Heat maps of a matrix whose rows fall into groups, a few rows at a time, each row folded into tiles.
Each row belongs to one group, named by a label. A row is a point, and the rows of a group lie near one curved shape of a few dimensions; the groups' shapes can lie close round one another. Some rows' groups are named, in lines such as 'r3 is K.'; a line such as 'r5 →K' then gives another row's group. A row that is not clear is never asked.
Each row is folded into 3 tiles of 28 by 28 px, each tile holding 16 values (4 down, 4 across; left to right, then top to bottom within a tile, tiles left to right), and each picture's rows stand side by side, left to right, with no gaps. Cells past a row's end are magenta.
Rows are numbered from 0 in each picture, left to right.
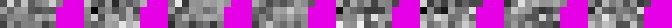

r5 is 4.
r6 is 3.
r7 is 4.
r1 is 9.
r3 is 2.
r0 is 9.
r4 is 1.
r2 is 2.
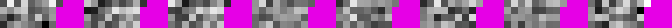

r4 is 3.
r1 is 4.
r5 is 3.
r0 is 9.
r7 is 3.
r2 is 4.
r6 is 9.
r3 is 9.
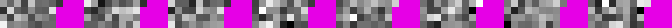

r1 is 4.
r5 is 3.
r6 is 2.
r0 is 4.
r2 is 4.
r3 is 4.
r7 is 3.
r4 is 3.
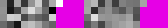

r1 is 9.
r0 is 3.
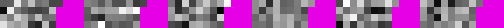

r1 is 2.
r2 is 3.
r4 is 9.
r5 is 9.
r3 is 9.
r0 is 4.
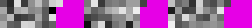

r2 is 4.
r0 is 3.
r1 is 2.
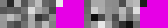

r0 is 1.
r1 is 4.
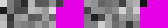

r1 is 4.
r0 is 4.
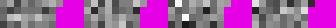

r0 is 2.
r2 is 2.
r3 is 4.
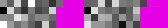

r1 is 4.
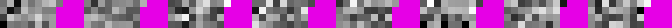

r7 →3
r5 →2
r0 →2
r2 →3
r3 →4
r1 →1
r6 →4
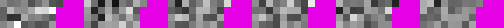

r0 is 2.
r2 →1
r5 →9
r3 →1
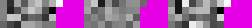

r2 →3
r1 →9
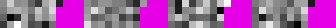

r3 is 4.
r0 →4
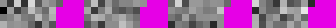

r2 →2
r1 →9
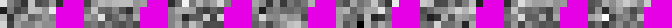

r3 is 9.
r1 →3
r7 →3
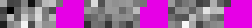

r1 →2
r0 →2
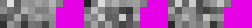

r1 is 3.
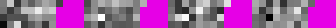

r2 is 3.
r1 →3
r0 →2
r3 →9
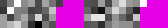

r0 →4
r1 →3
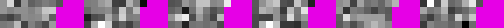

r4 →9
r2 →3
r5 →9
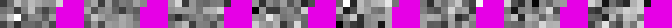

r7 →4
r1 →9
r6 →9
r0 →3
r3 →4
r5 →1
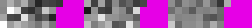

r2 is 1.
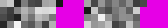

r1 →4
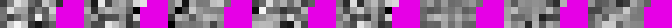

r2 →2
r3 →4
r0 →4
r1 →3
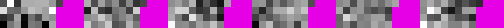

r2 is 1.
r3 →2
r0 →2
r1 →4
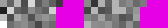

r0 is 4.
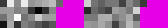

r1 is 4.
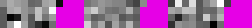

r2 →9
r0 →4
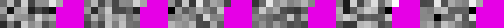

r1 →9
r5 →3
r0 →9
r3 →3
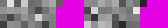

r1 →4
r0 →9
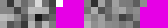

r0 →1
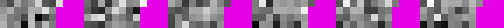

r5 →2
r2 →2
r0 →1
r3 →2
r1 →3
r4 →9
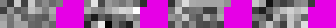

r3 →4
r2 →3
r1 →2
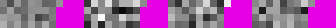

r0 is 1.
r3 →9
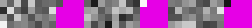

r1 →1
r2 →4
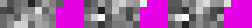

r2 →3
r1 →3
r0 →2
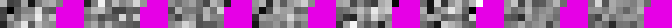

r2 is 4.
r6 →9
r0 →2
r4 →4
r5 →3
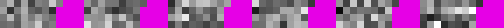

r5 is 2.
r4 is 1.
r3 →4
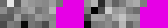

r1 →2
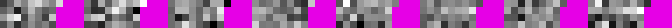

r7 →2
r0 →3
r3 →1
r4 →2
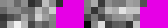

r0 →4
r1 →2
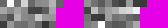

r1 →2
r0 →9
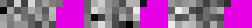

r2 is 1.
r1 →4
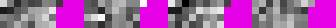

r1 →3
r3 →9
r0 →4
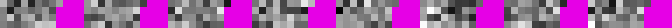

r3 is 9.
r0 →9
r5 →1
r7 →4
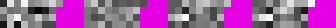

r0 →9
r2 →3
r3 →3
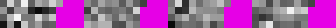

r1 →4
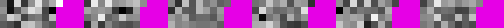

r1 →9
